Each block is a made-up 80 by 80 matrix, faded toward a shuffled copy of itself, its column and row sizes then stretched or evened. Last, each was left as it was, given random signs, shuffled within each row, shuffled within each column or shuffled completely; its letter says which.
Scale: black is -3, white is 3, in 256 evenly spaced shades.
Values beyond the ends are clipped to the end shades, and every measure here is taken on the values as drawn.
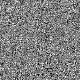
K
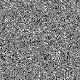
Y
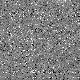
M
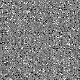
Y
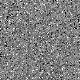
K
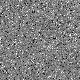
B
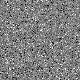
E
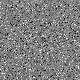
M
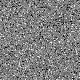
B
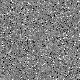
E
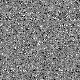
M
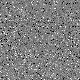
M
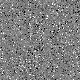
E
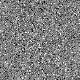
E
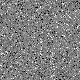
E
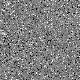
E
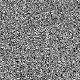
Y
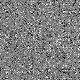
Y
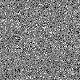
Y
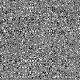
Y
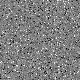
B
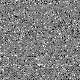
M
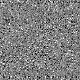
Y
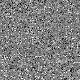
K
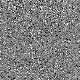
K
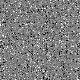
K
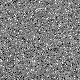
B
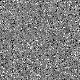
K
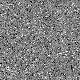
B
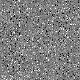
E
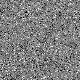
M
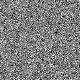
E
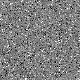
E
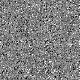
K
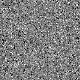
E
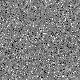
B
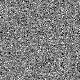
E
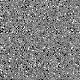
Y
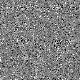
K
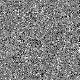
K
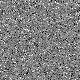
B
